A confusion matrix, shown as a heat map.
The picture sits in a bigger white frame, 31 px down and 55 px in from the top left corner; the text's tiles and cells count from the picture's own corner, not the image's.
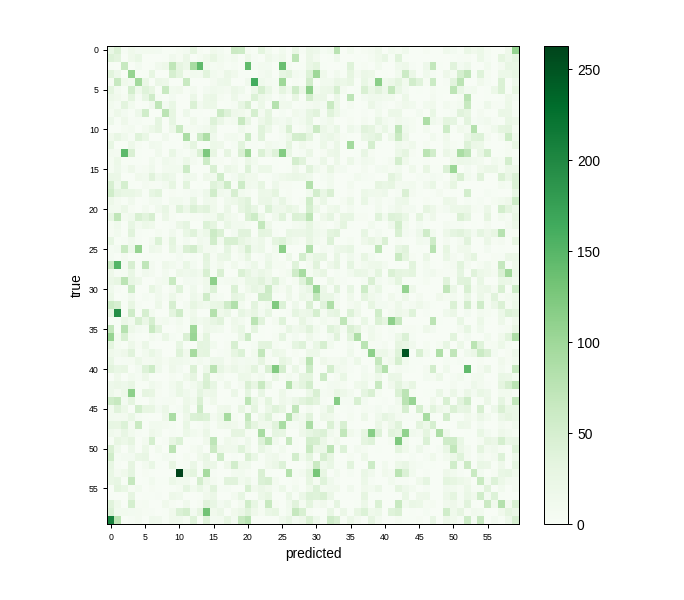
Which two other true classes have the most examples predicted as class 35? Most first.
12, 6
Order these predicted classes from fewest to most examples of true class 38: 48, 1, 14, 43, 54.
1, 14, 54, 48, 43
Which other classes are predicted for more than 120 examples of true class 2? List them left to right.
13, 20, 25
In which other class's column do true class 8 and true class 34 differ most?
41
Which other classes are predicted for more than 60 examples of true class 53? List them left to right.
10, 14, 26, 30, 42
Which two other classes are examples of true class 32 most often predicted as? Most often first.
24, 18
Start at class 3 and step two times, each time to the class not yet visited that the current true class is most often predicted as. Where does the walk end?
43
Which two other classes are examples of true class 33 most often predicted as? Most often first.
1, 15
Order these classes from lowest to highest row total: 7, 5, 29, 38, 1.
1, 7, 29, 5, 38
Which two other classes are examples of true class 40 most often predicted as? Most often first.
52, 24
